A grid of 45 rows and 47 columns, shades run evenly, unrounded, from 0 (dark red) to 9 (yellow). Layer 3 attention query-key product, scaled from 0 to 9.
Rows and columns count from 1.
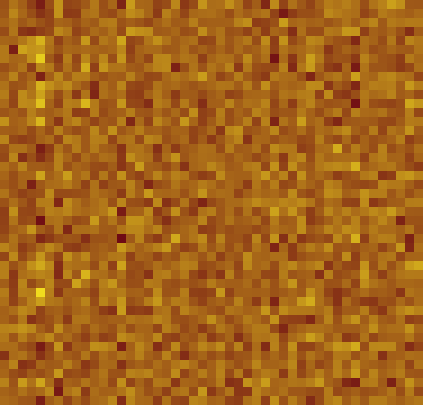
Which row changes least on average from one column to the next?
3
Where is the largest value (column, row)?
5, 33
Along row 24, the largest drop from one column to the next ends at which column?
14
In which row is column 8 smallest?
26
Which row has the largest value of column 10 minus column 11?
8
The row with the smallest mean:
27
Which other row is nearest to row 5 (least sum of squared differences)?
7
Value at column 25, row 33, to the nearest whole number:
6
